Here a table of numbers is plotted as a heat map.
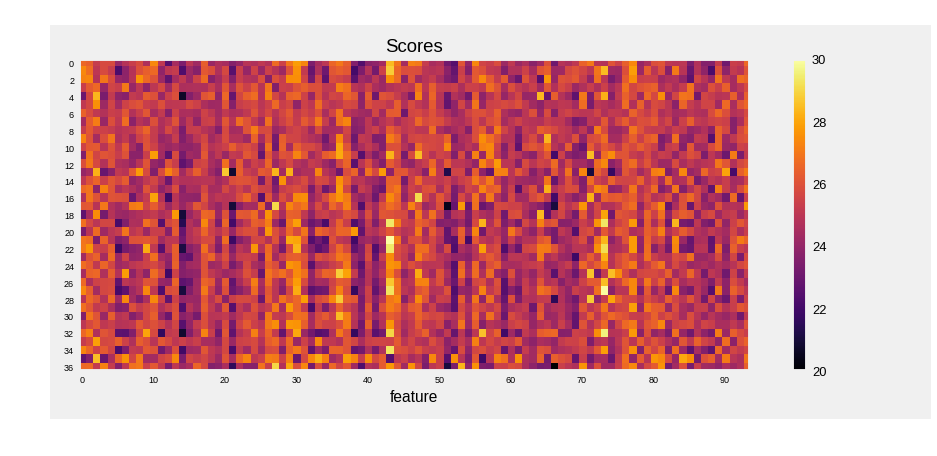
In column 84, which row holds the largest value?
35
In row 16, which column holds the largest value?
47
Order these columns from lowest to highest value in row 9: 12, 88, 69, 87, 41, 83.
88, 41, 12, 87, 69, 83
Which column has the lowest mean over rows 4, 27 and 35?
14
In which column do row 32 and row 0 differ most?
73
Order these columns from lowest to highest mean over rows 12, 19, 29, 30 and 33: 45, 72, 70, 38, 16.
38, 16, 45, 70, 72
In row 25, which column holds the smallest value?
12
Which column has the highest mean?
43
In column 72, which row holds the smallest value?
25
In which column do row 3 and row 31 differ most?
27
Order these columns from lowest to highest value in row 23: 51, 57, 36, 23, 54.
54, 51, 23, 57, 36
